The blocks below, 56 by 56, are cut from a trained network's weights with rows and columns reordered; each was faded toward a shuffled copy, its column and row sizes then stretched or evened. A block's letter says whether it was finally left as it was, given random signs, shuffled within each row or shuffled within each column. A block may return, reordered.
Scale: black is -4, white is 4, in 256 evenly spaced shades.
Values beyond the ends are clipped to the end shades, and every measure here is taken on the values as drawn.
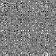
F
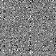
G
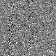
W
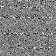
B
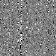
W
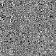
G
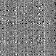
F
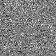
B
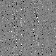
W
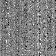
W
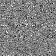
B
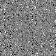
W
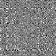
F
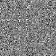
G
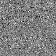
B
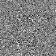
G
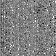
W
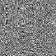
F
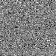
B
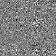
G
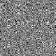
F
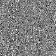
W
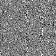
W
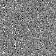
W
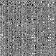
F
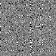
G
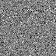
B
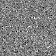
B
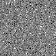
W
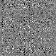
G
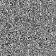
G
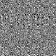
F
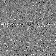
B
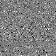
B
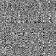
F
